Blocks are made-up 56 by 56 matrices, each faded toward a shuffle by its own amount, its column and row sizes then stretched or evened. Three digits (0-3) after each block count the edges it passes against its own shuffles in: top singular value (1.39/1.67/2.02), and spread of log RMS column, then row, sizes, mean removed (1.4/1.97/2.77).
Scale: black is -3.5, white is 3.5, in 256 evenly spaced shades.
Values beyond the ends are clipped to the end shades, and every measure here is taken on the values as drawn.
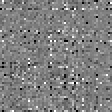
1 2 2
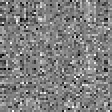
3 1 1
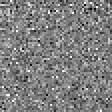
1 0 1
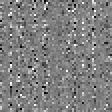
0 3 0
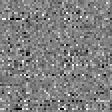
2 1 2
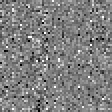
1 2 0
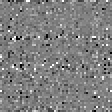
0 1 2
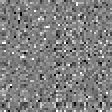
3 1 0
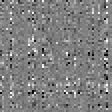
2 3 2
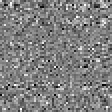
2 0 2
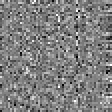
3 2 0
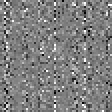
3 3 0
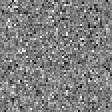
0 1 0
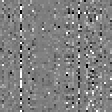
3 3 0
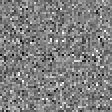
1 1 1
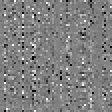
2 3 0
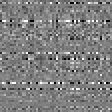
3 1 3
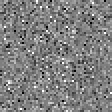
0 1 0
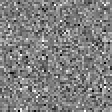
1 1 1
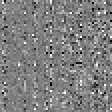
0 3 1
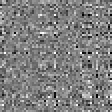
3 2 2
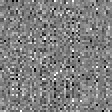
3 2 1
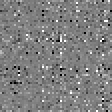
1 2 2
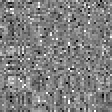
3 1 0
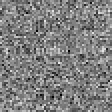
2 0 0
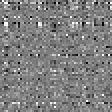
3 2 3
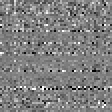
0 1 3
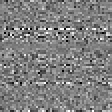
3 0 3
